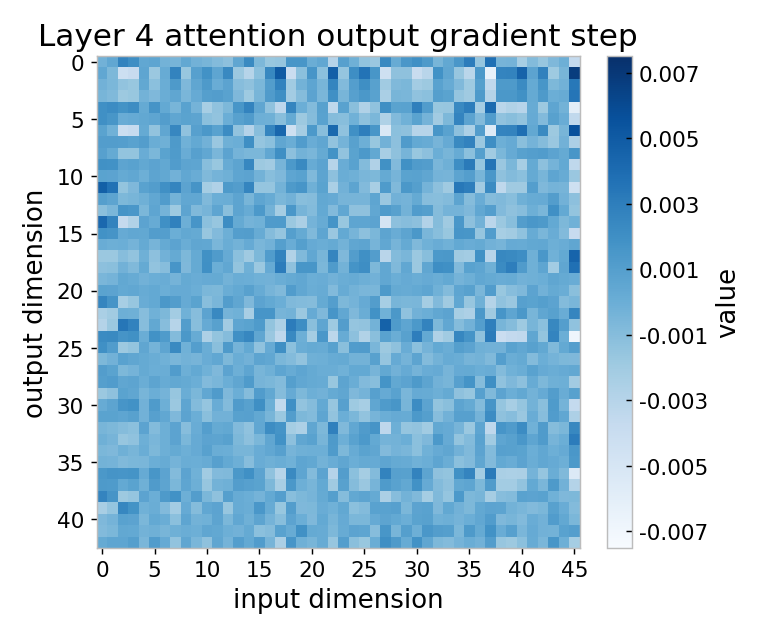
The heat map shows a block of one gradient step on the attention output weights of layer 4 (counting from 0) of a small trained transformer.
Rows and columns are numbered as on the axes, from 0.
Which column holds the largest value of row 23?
27
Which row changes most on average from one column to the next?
1
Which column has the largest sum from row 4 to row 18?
0
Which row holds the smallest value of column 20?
24
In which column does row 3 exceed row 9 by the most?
45
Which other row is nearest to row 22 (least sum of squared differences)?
29
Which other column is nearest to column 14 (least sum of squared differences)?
35
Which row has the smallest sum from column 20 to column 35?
14
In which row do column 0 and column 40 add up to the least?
23
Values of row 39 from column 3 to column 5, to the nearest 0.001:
0.002 0 0
